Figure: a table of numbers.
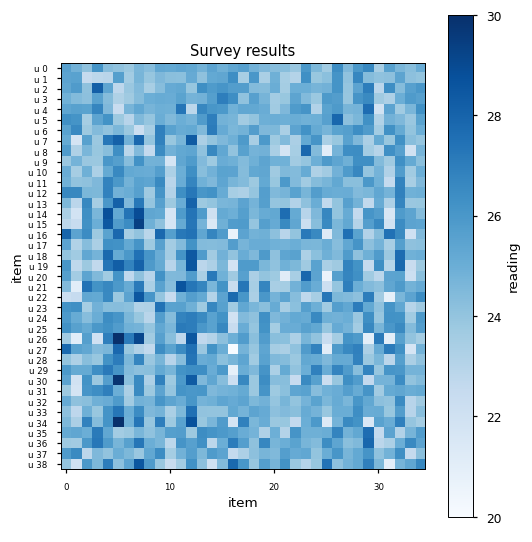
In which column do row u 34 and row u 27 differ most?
7
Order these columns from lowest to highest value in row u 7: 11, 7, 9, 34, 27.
34, 11, 27, 9, 7
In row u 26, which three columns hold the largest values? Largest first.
5, 7, 12
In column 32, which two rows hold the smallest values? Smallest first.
u 35, u 4
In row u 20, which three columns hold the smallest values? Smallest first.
25, 21, 33
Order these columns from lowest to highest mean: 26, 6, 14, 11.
6, 14, 26, 11
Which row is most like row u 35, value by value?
u 2
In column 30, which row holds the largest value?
u 26
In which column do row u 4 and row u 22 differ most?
31
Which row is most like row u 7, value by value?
u 13
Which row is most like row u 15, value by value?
u 14
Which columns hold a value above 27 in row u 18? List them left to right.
4, 7, 12, 32
